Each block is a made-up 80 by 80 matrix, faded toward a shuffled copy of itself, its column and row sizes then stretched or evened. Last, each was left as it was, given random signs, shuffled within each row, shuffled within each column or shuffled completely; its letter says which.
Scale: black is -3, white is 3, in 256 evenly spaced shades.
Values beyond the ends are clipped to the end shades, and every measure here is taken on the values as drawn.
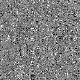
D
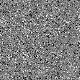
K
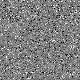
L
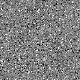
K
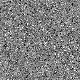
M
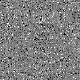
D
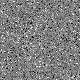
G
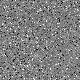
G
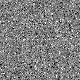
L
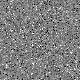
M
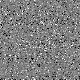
L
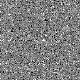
K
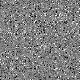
D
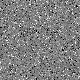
G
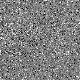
K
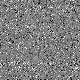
L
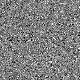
L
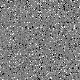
K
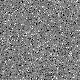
G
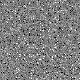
D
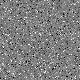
G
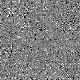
D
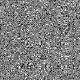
D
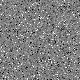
G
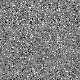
K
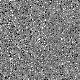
M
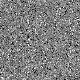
M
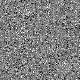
M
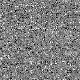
D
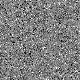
M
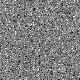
M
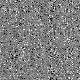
D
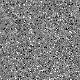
K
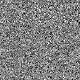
K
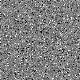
M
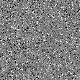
M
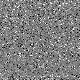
L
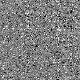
D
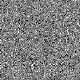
D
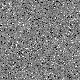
G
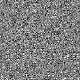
D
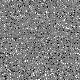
L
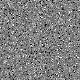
M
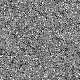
G
